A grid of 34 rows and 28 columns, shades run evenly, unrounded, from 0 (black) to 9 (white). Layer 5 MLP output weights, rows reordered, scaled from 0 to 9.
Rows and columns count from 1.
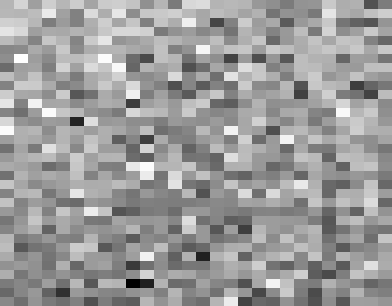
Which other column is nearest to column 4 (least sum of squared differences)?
25
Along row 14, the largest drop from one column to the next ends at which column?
6
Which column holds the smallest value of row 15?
20
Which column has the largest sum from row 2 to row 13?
8
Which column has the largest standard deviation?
10
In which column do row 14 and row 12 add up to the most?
1
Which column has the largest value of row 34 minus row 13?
17
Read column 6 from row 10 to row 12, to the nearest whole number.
5 3 5
